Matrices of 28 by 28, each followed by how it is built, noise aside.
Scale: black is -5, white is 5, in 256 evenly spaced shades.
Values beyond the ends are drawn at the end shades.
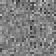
low rank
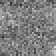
smooth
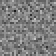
repeating columns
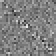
banded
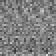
repeating columns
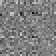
low rank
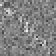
banded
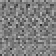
repeating columns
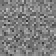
repeating columns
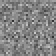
repeating columns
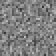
repeating columns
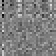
low rank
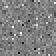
sparse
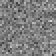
noise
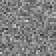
noise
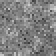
smooth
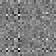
low rank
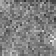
smooth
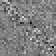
banded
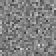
noise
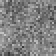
smooth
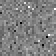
sparse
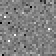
sparse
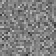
noise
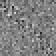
banded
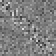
banded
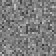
noise
